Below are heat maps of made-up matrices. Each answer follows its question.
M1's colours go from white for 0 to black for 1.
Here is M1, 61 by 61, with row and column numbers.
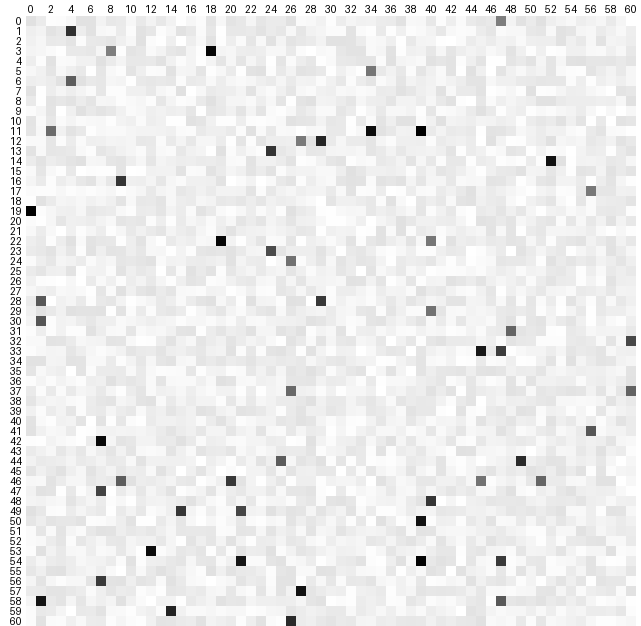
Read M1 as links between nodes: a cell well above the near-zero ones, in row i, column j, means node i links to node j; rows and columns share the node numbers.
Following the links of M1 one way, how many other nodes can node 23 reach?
2
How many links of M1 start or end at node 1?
4
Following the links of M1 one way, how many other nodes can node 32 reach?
2
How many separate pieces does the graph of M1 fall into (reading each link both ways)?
10
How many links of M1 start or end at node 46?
4
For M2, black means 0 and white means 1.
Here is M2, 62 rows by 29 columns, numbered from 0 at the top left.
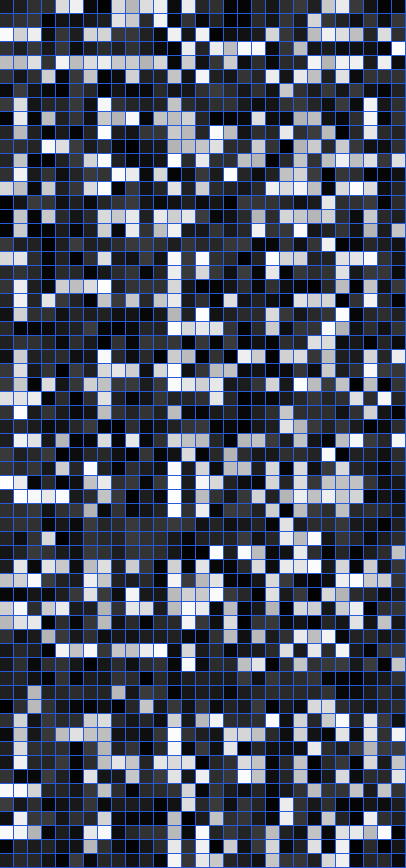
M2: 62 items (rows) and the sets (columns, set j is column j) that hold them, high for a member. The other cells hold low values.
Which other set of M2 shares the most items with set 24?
12
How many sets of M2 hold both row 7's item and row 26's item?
4
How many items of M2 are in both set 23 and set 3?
4
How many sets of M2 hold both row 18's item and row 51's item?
8
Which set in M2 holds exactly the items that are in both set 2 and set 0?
27
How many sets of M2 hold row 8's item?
12
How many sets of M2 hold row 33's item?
9
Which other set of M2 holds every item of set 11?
9
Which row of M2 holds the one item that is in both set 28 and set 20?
25
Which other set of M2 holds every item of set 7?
1
